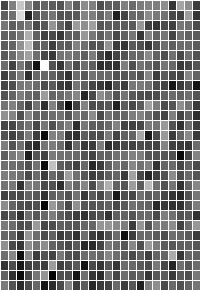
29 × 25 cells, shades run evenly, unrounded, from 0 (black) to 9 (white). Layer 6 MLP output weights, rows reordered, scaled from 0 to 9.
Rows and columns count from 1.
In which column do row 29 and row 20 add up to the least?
6
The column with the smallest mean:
23
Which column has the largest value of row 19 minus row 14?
19
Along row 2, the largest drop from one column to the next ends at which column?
4
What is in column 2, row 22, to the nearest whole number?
3
